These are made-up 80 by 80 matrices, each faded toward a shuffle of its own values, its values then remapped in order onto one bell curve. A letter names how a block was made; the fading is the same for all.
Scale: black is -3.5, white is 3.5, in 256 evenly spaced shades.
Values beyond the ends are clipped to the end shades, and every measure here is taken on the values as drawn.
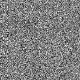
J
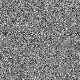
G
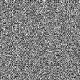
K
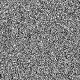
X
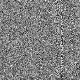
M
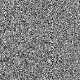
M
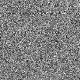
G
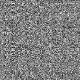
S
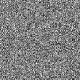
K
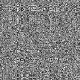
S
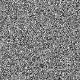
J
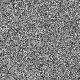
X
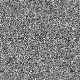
G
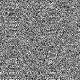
K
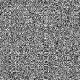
K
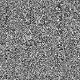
J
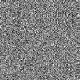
K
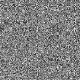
S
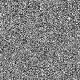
X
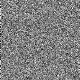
M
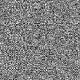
K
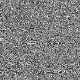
G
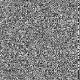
S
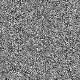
J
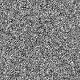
X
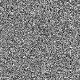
J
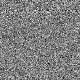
G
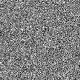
X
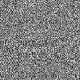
K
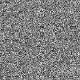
S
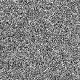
X
